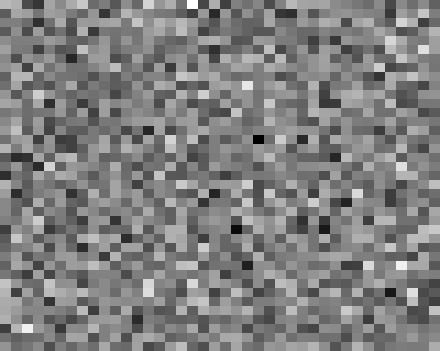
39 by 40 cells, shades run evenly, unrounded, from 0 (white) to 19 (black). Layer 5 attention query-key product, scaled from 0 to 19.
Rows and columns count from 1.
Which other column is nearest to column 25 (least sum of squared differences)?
13
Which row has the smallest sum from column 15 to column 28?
21
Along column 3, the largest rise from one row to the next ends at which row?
38
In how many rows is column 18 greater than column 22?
17
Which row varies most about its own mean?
33
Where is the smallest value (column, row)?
18, 1
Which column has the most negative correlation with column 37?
4
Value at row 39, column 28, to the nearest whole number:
7
